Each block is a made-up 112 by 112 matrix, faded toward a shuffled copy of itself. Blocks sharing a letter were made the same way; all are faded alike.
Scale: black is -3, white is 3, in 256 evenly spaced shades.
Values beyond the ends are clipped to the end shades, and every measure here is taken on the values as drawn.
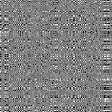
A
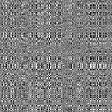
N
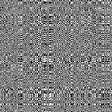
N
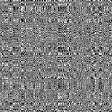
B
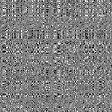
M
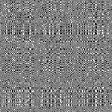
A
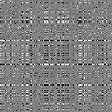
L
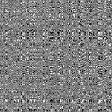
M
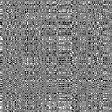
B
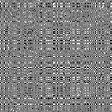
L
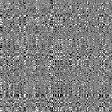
M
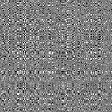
B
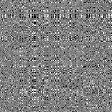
M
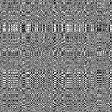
N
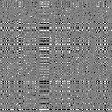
L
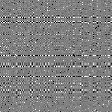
L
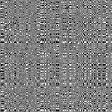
A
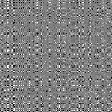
A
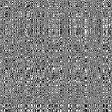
B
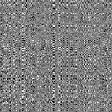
M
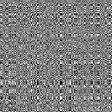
N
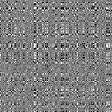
A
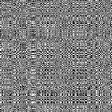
N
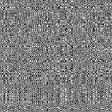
M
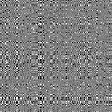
A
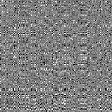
M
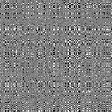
A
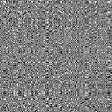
M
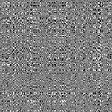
B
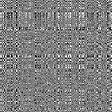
N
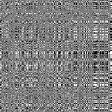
N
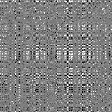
A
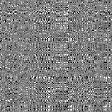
M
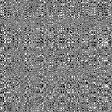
M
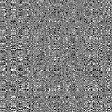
M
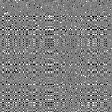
L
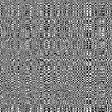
N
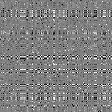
L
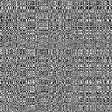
N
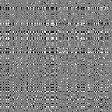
L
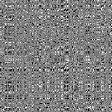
M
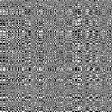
N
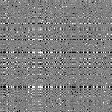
L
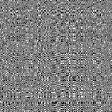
M
